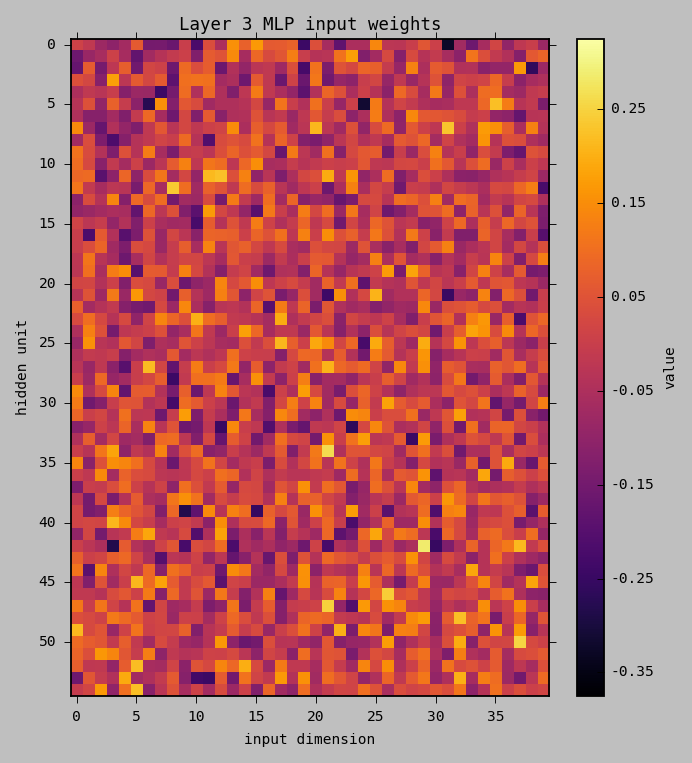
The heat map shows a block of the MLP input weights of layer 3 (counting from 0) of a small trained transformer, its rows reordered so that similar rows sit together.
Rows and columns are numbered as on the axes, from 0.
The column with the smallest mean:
30
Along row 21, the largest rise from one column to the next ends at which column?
22
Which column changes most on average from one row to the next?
37
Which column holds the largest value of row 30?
26
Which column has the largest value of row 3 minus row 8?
3
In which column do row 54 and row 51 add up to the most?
2
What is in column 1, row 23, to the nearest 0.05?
0.1
